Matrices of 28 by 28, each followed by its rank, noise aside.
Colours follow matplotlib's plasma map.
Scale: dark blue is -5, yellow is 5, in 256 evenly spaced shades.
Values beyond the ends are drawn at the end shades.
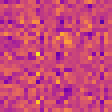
four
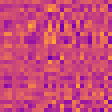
three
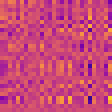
two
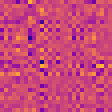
three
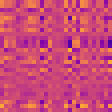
two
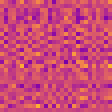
three
